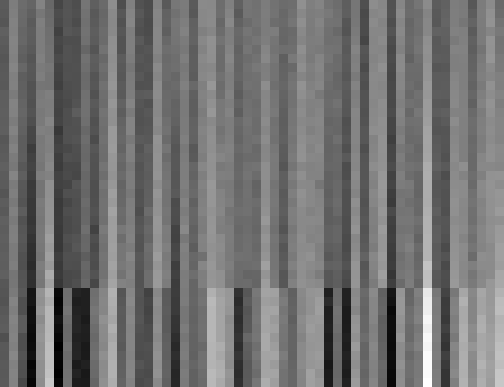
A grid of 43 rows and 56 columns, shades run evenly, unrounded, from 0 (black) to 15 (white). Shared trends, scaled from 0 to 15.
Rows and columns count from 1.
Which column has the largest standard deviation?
48
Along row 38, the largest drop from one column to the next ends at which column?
7
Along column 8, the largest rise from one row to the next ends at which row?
33
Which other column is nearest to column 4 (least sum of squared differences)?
44
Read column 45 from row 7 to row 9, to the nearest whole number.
8 8 8
